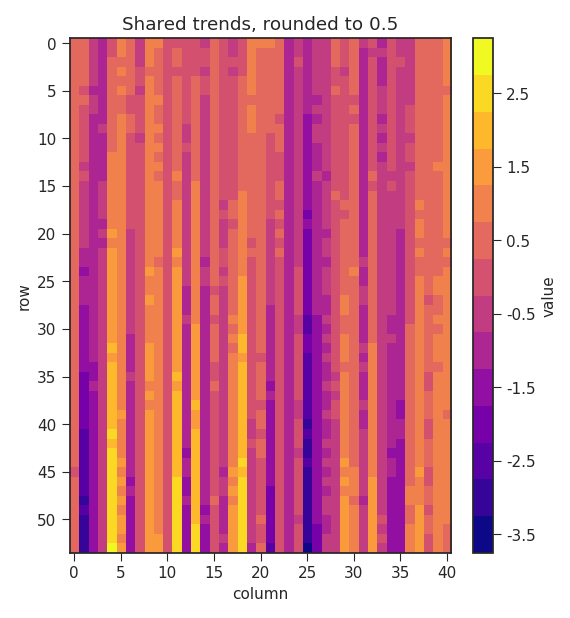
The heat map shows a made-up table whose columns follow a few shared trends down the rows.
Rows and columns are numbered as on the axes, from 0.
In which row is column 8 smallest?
3
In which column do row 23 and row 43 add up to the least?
25
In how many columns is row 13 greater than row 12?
3
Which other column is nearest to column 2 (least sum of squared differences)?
26
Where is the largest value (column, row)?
4, 53
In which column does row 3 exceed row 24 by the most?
1
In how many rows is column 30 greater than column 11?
2
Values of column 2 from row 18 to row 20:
-1 -1 -1
